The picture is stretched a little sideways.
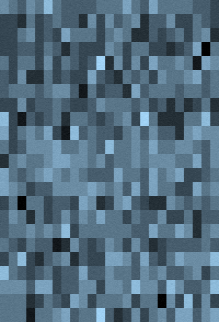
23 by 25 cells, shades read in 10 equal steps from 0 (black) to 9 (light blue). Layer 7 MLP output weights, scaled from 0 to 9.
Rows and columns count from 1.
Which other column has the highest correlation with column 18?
6
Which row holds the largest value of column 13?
11
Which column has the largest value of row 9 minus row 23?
17
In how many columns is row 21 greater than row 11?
12
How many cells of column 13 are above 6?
2
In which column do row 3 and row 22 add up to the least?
19
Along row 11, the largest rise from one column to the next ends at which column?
13
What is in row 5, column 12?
9
